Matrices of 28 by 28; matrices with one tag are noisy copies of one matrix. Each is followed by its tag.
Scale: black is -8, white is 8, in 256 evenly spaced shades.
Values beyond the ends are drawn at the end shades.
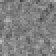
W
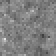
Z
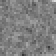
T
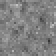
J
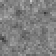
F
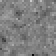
F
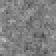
Z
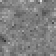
F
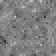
F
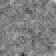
T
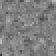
W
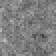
Z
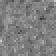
W
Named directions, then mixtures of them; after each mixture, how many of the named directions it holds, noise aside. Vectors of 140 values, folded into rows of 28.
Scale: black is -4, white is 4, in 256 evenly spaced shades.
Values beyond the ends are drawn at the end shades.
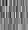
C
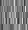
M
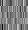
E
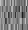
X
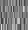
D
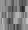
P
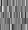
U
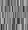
one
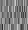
four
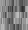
one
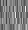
two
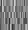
two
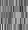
three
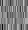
one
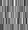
two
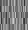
four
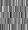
two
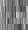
four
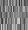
one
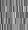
four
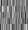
one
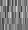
two
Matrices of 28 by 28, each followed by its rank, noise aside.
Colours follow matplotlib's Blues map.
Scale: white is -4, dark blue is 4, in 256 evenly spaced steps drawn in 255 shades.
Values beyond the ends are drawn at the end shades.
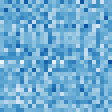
five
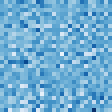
five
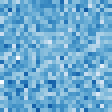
six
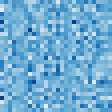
six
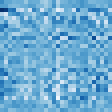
four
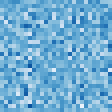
six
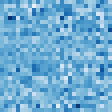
six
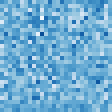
five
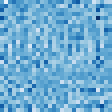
seven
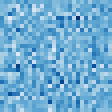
five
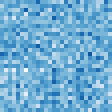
five
